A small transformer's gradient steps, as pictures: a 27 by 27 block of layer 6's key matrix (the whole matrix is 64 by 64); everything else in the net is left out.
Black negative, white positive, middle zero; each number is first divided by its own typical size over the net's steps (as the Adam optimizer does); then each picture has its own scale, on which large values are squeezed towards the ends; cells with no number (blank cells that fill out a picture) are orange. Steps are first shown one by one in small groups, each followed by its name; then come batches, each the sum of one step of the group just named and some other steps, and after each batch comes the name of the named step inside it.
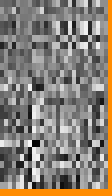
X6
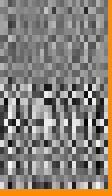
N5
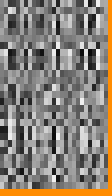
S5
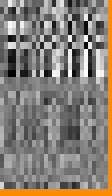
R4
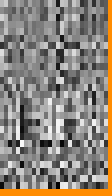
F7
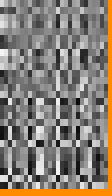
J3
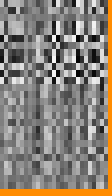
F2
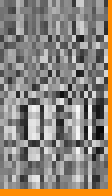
F2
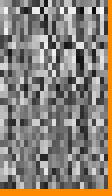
F2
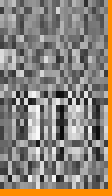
J3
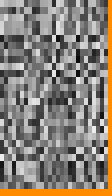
F2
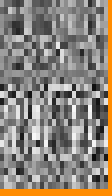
S5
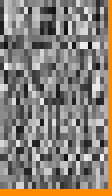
X6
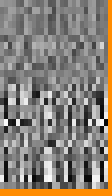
N5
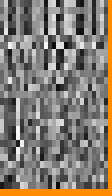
F7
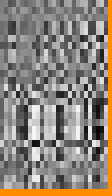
X6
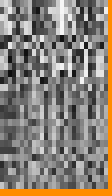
R4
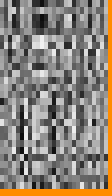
S5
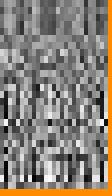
J3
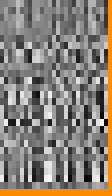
F2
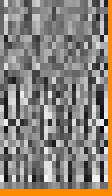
N5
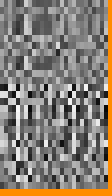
F7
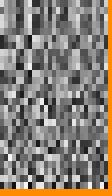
J3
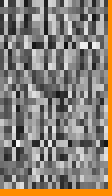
X6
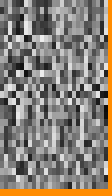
R4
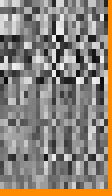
F2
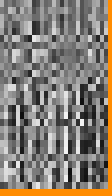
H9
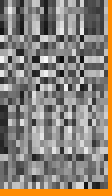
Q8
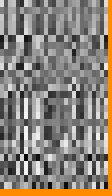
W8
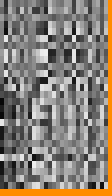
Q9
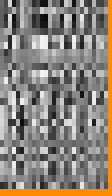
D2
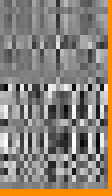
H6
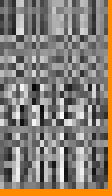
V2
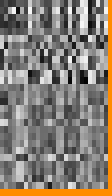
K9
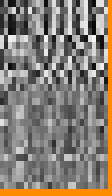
K9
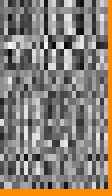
W8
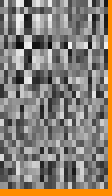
V2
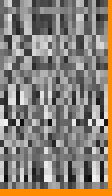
D2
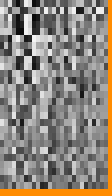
D2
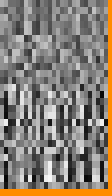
H9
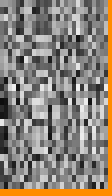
Q9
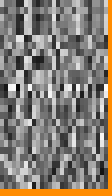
H6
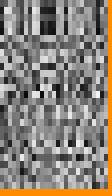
Q8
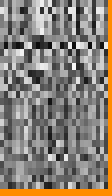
K9
